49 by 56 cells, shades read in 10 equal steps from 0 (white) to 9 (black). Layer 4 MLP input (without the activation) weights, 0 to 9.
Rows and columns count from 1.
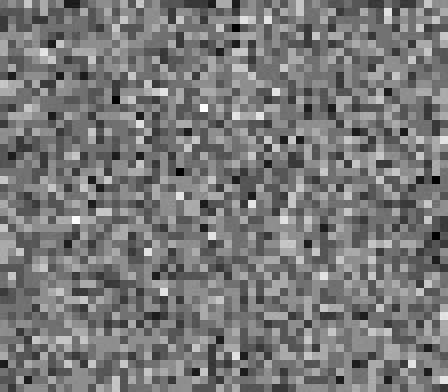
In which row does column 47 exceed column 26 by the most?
14
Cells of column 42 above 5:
14
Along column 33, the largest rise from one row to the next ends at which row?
16
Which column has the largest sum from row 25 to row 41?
55
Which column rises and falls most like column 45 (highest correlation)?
46
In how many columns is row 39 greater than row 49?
22
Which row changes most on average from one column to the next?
18
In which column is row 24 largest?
13
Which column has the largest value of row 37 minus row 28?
10
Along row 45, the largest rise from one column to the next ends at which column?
31
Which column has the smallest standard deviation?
29
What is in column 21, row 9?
3
